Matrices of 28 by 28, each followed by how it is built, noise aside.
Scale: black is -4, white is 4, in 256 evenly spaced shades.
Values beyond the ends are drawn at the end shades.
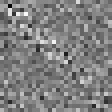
banded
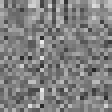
low rank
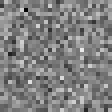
noise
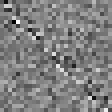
banded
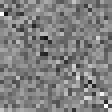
banded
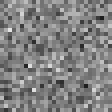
noise
